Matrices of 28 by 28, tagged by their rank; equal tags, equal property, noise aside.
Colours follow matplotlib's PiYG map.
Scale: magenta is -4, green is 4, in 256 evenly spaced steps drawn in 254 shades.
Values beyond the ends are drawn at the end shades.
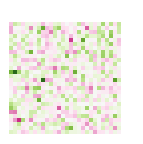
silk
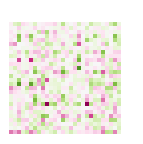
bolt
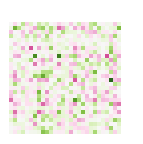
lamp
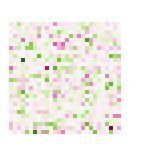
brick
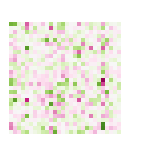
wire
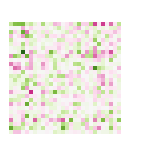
lamp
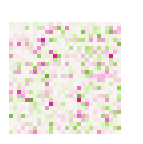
brick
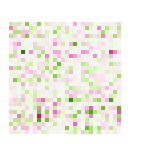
lamp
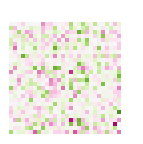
silk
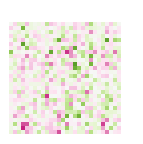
brick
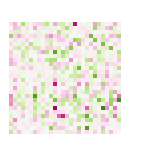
silk
